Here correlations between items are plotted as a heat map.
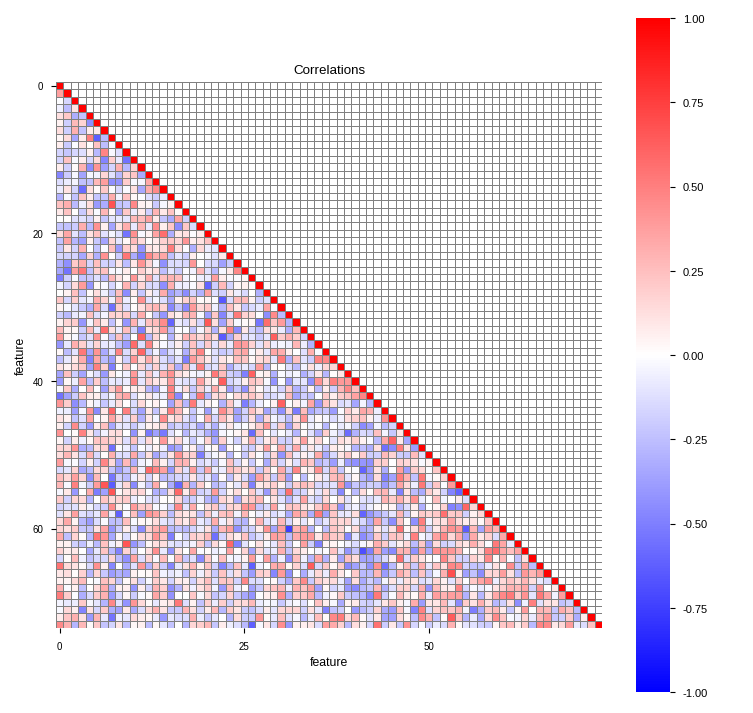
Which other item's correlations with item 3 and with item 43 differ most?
25
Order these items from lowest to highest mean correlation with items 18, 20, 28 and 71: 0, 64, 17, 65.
17, 0, 64, 65
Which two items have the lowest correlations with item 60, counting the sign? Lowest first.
31, 55
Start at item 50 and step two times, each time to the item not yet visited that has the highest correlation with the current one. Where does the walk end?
7
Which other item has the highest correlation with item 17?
21
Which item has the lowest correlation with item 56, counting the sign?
71
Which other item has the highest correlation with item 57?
55
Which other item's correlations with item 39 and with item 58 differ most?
41
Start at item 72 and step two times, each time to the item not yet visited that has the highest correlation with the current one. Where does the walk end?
66
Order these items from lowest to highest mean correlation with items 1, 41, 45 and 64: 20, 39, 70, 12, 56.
12, 56, 70, 20, 39
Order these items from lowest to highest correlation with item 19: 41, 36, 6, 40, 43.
43, 6, 41, 40, 36
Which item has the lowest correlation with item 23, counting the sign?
11
